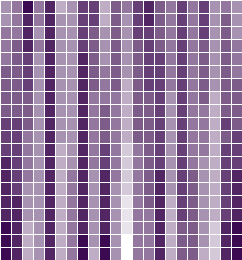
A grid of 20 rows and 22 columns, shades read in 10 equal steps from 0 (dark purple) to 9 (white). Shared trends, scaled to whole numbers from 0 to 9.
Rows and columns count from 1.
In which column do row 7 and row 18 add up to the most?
12
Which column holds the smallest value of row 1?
3
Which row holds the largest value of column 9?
20
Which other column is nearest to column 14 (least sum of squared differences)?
13
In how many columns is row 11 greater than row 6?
8
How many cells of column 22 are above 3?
6
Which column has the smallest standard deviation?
5
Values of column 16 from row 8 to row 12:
5 5 5 5 5
